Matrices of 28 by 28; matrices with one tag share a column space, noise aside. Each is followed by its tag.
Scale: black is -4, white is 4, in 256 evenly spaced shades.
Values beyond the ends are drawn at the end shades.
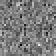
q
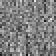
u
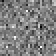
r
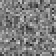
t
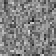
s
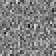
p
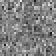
q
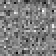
p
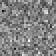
p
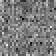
u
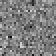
r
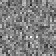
r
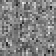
q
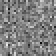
u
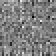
u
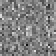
q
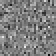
r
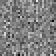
u
